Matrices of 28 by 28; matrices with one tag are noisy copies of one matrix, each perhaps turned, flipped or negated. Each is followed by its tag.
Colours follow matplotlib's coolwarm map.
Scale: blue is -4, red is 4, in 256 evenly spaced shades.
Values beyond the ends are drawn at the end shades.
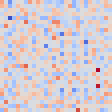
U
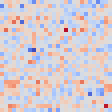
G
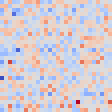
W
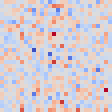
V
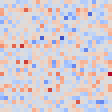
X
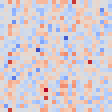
X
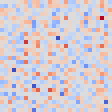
U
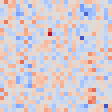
G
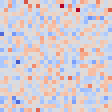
W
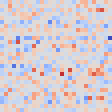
X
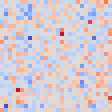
G
